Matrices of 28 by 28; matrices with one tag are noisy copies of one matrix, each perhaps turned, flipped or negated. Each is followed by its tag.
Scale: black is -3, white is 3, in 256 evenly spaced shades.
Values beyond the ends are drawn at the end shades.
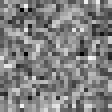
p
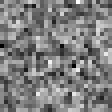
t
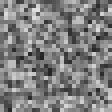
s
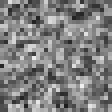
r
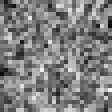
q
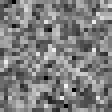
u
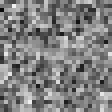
u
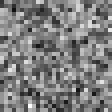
p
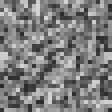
s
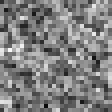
s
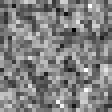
u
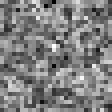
t
